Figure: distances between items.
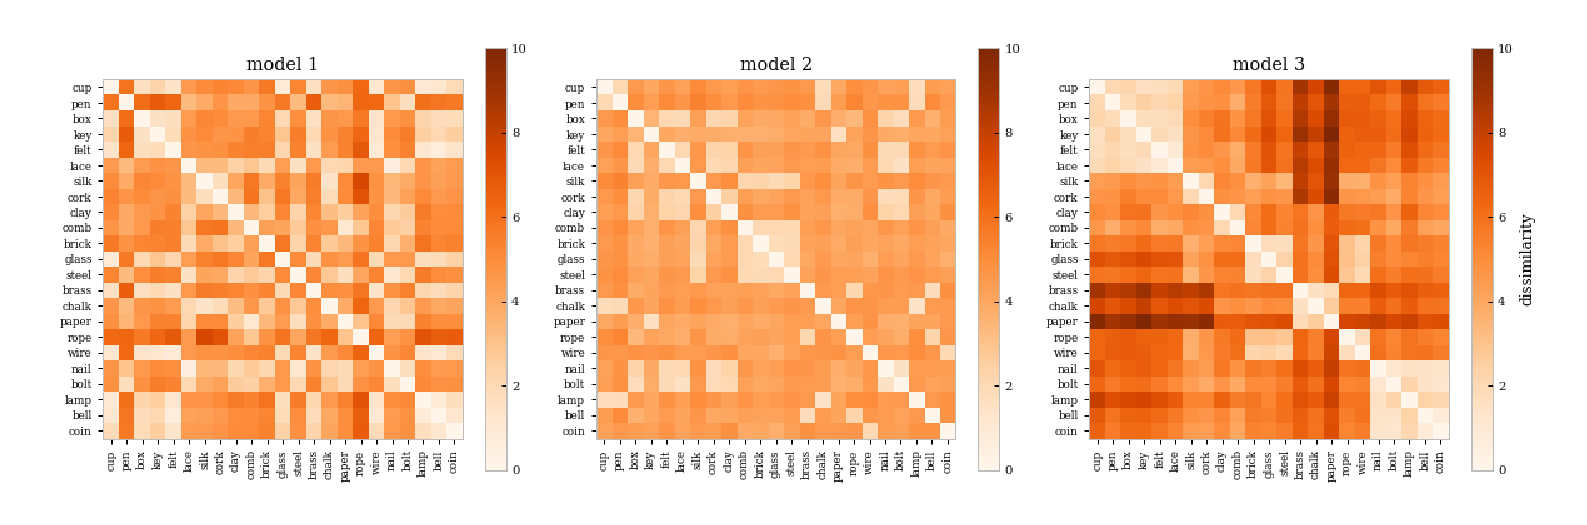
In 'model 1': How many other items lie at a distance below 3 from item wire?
9
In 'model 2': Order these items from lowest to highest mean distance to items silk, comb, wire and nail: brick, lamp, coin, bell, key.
brick, coin, key, bell, lamp
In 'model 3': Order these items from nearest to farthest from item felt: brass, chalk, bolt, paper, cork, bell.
cork, bolt, bell, chalk, brass, paper
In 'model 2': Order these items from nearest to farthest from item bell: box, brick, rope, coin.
rope, box, brick, coin
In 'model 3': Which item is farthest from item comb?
paper
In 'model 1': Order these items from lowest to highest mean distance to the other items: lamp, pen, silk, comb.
lamp, comb, silk, pen
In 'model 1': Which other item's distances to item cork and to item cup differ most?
glass
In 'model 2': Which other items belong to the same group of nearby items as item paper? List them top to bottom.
key
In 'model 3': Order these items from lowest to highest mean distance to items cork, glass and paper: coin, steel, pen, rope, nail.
steel, rope, coin, nail, pen
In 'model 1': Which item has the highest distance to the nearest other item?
rope
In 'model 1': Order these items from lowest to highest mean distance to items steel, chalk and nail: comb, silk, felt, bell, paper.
paper, silk, comb, bell, felt
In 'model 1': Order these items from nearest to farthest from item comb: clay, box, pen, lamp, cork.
clay, pen, box, lamp, cork
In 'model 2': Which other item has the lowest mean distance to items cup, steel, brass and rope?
bell
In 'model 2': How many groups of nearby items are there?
6
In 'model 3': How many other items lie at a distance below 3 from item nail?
4
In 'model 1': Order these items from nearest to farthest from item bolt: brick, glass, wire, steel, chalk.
steel, chalk, brick, glass, wire
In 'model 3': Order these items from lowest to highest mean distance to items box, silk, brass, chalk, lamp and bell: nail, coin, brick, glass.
coin, nail, brick, glass
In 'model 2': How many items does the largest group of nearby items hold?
7
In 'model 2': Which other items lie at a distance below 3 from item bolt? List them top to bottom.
box, felt, lace, cork, clay, nail
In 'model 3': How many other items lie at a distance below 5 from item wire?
6
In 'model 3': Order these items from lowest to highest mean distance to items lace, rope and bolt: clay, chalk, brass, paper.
clay, chalk, brass, paper
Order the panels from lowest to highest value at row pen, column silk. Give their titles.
model 1, model 3, model 2
